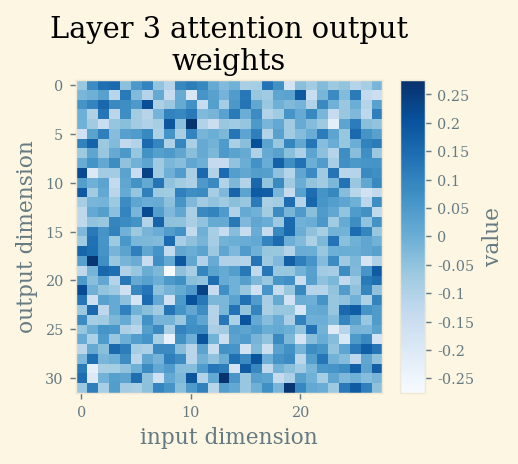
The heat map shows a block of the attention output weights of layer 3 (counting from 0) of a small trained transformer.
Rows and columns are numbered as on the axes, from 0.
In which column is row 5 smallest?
0
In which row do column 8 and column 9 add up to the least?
19
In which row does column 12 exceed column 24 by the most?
20
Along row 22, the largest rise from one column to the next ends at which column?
6
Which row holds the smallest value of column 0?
5
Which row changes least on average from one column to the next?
17
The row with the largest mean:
31
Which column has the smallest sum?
12
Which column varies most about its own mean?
1
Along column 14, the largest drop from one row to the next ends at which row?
29
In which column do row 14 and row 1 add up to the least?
10
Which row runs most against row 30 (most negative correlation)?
15
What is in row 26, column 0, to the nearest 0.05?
0
